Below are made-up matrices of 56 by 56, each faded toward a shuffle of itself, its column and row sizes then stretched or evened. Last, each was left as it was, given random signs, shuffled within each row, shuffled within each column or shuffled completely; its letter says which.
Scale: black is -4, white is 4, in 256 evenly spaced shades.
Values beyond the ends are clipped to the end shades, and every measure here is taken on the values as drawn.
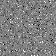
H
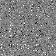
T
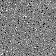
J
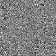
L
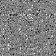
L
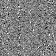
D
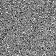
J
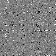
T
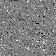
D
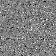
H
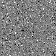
D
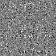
T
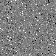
D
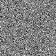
D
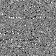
H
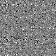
T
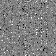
D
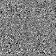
T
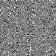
L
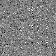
D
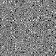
L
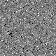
J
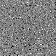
H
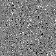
D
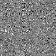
L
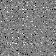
T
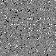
T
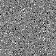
D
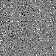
T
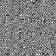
L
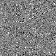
T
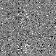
T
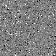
D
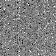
D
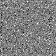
D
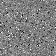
J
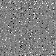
T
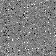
D
